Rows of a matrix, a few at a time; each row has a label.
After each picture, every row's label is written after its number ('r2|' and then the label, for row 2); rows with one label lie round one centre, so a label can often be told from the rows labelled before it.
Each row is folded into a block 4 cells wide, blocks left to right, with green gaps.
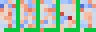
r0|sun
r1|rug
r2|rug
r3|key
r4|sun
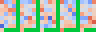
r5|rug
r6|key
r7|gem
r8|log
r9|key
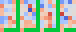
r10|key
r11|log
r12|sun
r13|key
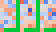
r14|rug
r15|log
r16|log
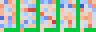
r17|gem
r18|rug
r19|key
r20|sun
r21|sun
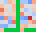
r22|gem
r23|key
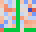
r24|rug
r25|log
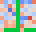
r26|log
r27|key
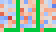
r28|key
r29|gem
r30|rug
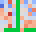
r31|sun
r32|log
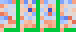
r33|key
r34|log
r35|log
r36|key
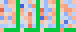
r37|gem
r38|sun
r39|gem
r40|rug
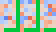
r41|key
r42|key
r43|log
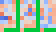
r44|key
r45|log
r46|gem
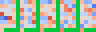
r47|key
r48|gem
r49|key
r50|rug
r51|rug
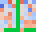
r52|sun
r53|log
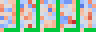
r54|gem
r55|sun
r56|log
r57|key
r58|sun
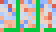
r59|log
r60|rug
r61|sun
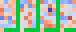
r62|gem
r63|sun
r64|log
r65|key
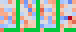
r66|gem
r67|log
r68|gem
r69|key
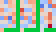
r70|gem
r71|gem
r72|sun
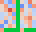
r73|rug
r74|sun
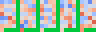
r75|key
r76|rug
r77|gem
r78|sun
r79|key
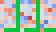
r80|rug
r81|key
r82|rug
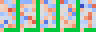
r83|rug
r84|key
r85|rug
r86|log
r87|sun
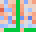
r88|gem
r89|gem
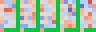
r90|rug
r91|gem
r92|gem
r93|log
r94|sun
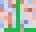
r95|sun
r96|rug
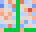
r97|sun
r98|rug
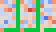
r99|rug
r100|rug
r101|key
